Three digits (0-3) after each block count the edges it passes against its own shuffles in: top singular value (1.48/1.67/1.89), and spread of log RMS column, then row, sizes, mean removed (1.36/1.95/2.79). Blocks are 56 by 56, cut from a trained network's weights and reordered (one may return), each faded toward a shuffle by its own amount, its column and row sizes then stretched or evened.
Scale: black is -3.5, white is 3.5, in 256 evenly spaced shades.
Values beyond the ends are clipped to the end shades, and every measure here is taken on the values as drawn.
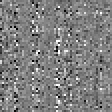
0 3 1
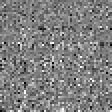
0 2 2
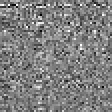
3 1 2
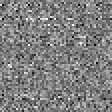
1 0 2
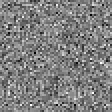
1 1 1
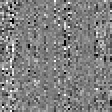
0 3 0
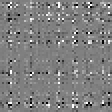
2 3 3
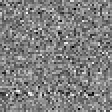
1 0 1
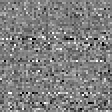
0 0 3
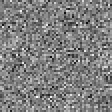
2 0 1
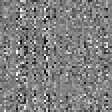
3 3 2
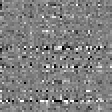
3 2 3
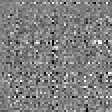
2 2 3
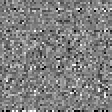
2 1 2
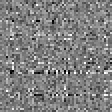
3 2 2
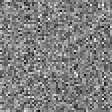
2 2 0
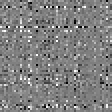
2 3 3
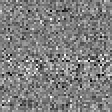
2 1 2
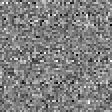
1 0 2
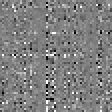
1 3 2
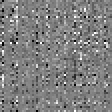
0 3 2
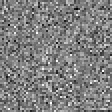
0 1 0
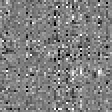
0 3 2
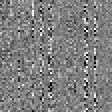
2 3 0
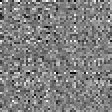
3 2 2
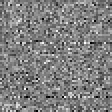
1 0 2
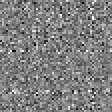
0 1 2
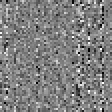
2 3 0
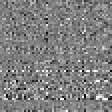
1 1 3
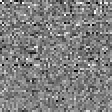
1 0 2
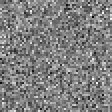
0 0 0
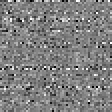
1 1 3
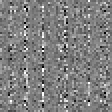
1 3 1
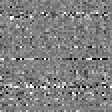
1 1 3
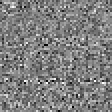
1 0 2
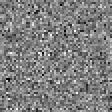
1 1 1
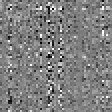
1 3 1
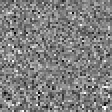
0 1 1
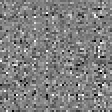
0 2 2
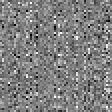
2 3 1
